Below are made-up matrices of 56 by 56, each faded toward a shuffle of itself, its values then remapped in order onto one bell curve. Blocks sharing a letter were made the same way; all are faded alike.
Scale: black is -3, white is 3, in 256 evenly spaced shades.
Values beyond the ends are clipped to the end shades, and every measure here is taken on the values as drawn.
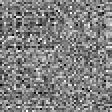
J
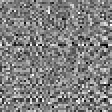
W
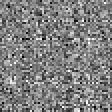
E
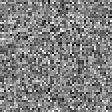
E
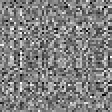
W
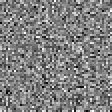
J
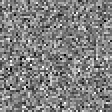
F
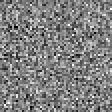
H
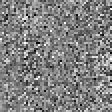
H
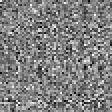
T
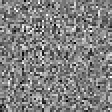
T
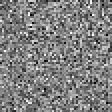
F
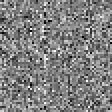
T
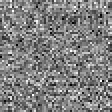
J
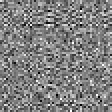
W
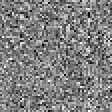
H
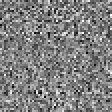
F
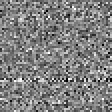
F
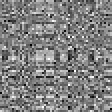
W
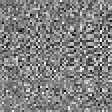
W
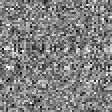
E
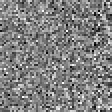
H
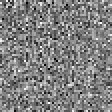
H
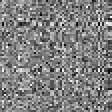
W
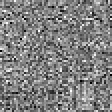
J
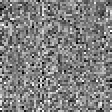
T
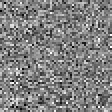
J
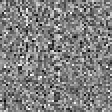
T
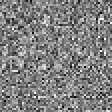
E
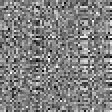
W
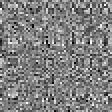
W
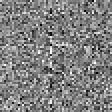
H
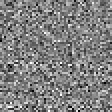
J
